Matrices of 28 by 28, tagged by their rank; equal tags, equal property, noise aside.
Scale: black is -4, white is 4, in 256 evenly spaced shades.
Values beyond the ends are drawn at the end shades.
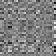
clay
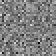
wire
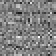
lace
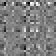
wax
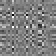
wax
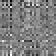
wax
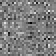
lace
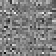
lace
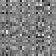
clay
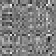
clay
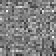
wire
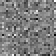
lace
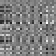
wax
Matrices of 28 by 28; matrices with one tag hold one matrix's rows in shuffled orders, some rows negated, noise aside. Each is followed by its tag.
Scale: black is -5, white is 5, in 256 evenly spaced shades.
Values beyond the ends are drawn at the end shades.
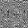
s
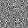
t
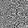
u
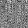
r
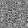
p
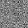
s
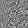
u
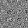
r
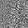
u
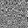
p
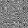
s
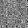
p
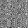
r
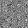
r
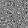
r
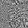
u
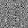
t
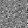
p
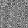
r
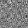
r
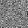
p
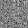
s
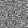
p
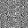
t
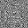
t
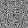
t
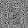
t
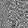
u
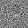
t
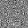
t
